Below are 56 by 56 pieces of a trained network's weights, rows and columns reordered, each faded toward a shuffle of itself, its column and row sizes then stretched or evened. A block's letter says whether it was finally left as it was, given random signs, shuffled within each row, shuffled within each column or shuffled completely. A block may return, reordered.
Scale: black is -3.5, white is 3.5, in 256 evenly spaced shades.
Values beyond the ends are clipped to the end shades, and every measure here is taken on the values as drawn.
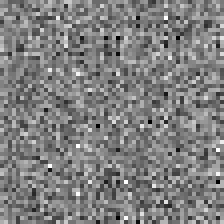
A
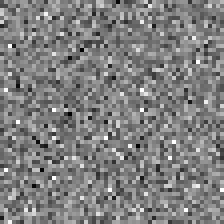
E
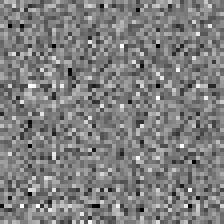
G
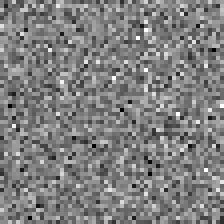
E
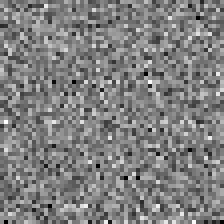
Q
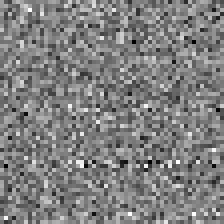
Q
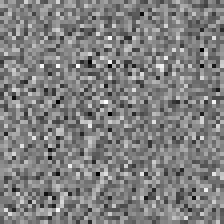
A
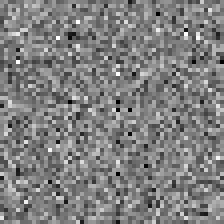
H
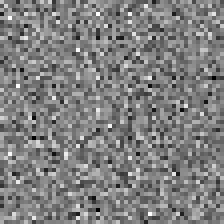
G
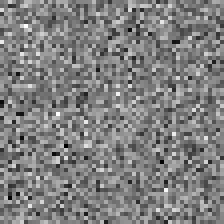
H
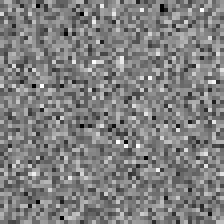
E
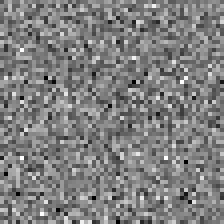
Q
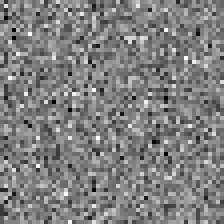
H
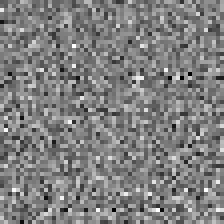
Q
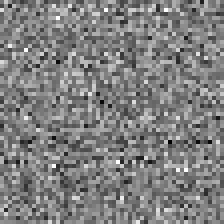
Q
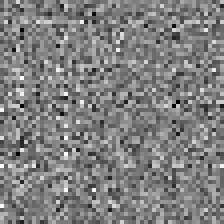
G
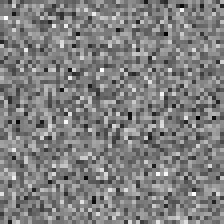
E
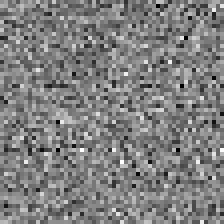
Q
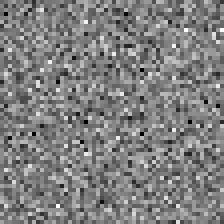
E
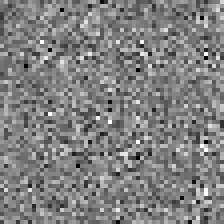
G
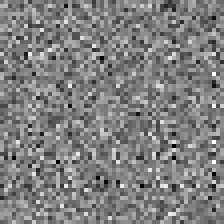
A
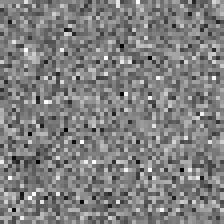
Q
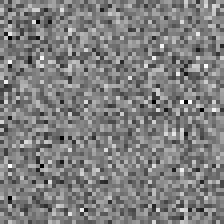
G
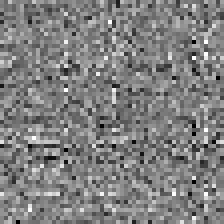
A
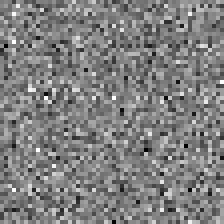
G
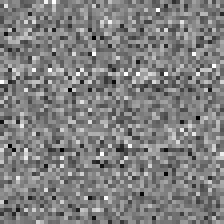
Q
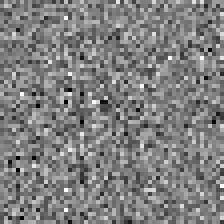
H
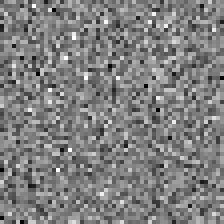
E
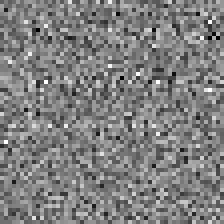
Q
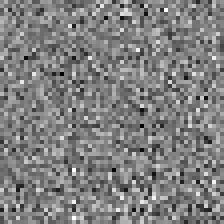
A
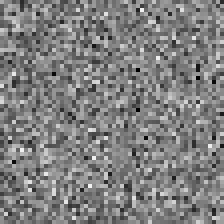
H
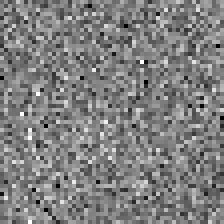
E
